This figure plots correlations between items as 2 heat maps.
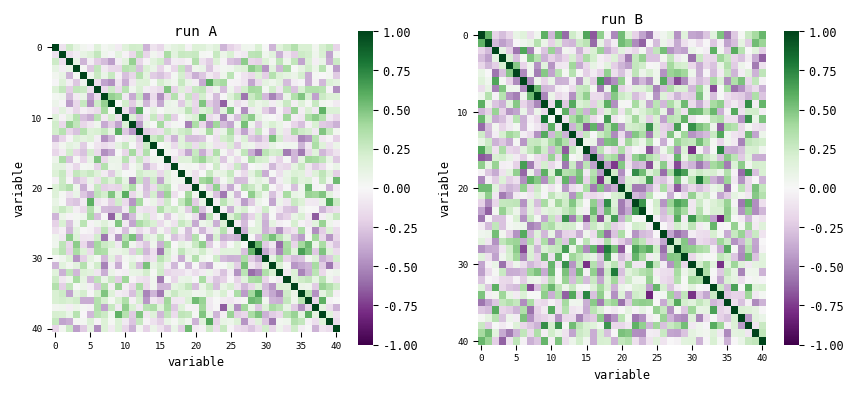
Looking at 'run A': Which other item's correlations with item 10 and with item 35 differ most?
37
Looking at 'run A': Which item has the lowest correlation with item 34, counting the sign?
31
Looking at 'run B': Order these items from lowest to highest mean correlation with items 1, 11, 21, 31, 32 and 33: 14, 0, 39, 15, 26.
26, 15, 0, 39, 14
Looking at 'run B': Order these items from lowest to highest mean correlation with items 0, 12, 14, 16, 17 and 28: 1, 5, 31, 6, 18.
6, 1, 5, 31, 18
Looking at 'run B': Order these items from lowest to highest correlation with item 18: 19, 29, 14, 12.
19, 12, 14, 29
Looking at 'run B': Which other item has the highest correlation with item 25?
33
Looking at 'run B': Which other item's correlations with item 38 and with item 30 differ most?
34
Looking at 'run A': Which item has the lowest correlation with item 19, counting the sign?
11
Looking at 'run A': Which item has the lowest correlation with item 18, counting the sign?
30
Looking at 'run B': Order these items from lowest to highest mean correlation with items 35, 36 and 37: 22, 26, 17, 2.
22, 17, 26, 2
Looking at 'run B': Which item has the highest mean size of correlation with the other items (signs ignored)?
28
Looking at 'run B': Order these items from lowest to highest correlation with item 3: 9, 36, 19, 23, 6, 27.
9, 36, 6, 19, 27, 23
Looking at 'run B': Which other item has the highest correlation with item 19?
31
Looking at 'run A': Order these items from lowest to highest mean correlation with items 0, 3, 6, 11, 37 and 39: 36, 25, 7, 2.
7, 25, 2, 36
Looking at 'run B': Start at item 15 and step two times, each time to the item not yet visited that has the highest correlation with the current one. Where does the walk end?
13
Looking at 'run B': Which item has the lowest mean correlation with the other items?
37
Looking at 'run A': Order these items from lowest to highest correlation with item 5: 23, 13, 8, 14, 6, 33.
8, 33, 6, 14, 13, 23
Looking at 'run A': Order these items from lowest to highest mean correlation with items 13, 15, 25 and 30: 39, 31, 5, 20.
39, 20, 5, 31
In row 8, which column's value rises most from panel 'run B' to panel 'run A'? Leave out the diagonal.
4
